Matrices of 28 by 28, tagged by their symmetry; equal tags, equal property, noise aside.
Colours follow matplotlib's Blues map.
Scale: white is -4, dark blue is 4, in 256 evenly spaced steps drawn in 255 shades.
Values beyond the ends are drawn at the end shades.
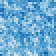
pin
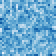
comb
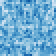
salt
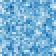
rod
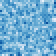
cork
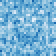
salt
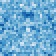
salt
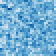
comb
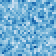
pin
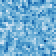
cork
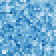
pin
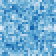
rod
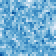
pin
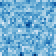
salt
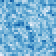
pin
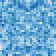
salt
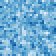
cork
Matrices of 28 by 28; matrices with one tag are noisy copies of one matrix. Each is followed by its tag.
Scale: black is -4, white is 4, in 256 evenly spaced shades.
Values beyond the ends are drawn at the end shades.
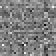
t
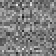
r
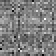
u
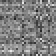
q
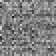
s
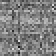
u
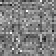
u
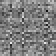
t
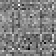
u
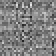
r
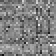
q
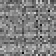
q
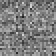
r
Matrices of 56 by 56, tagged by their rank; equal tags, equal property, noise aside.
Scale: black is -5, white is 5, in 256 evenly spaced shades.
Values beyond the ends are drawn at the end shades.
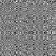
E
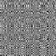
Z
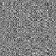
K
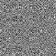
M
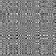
E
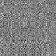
K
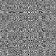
Z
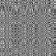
E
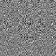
K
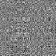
M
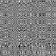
Z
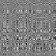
E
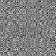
Z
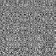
K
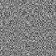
M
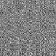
K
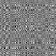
E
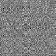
K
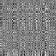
E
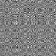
Z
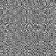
K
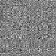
M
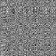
K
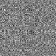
M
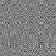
Z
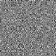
K
